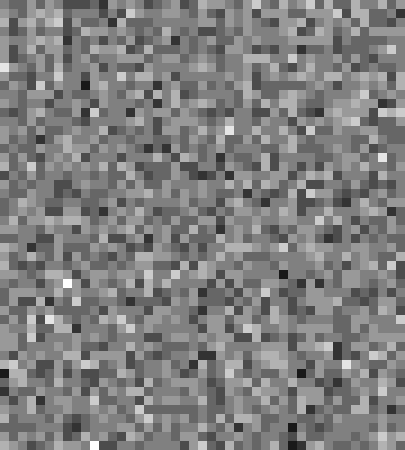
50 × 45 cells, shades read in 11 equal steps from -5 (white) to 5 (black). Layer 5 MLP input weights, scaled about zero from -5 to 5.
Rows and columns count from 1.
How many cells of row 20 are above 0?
17
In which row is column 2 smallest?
41
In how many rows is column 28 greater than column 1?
20
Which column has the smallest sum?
7
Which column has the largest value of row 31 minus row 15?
32
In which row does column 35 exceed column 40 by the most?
46
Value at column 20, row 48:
1
